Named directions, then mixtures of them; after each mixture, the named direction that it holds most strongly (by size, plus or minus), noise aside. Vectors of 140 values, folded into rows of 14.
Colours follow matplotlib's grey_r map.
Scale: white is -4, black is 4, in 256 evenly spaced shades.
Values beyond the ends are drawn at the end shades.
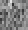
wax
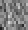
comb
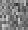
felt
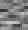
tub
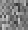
felt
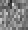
wax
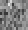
wax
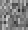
felt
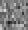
comb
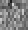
wax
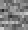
tub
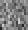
comb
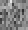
wax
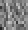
comb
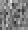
wax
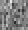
wax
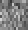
wax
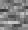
tub
